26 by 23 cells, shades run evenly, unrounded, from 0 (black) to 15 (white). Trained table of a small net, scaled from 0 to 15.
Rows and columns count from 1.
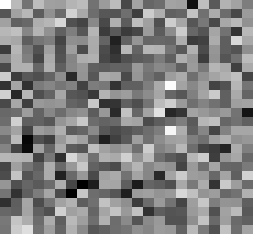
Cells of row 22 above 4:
20
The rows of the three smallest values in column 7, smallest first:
22, 9, 21
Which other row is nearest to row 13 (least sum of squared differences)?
25
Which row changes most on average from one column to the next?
6
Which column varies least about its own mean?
5
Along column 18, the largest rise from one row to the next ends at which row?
2
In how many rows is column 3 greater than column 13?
12
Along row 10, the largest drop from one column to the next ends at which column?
3
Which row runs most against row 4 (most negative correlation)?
24
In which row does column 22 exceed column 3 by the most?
17
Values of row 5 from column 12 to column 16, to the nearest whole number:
6 9 6 6 6
